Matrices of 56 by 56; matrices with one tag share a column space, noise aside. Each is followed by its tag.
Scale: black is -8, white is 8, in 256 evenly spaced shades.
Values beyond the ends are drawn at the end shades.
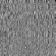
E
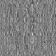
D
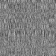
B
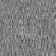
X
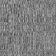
D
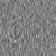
X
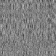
B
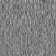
E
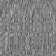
D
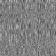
B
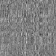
D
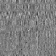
E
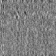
E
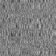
B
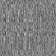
D
